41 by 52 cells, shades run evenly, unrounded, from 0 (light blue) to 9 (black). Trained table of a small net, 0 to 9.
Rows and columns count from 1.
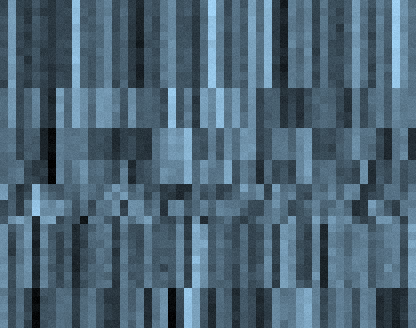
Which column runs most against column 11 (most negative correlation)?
37
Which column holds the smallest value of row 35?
25
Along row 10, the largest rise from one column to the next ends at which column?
35
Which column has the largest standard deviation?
10
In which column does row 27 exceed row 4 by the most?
50
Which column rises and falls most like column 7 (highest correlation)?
6
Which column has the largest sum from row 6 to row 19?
7
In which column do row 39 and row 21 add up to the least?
24
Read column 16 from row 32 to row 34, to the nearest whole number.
4 4 4
